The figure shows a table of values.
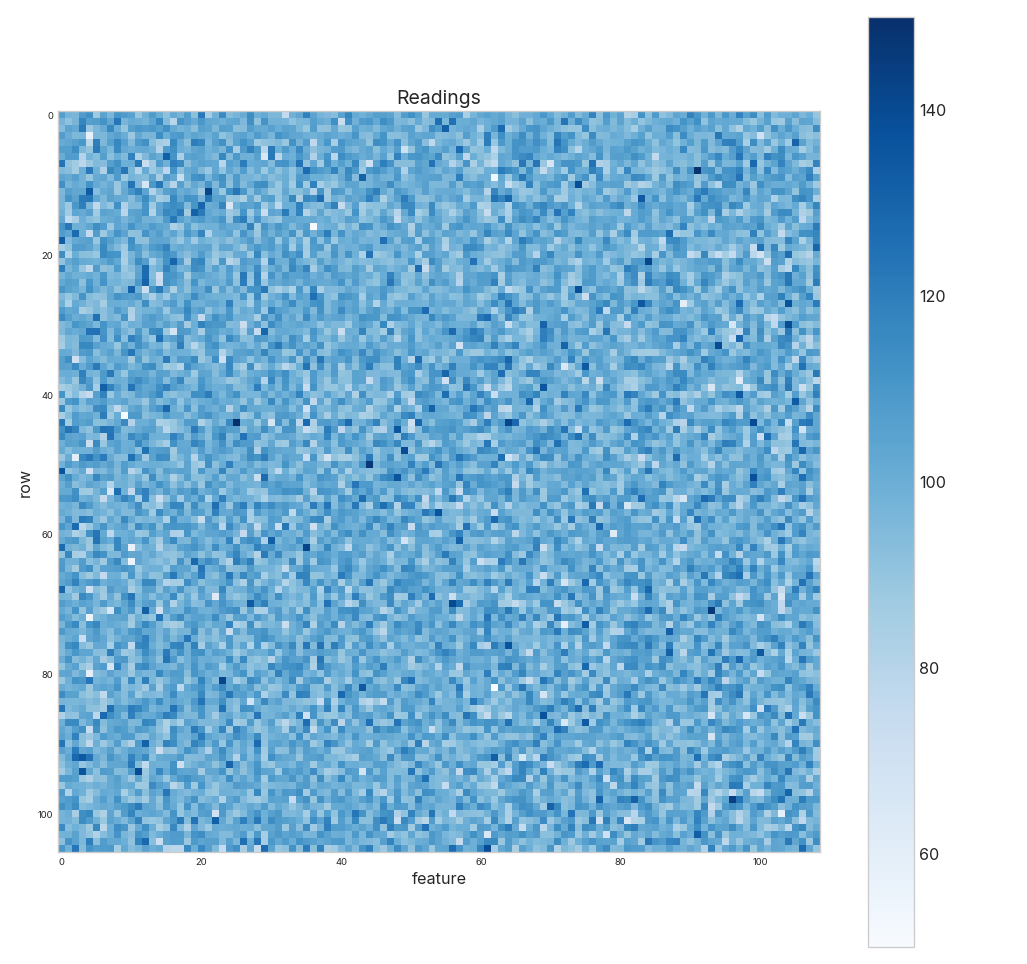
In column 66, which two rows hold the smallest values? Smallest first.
92, 102
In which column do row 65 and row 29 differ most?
20
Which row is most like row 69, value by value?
100
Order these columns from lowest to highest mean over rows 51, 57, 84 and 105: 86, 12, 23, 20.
86, 23, 12, 20
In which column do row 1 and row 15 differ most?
16
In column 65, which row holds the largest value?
44
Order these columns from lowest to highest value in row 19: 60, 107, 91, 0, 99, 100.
99, 0, 107, 91, 60, 100
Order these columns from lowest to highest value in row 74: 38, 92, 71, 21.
92, 21, 38, 71
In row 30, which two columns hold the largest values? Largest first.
104, 69
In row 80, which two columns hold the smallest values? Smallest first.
4, 100
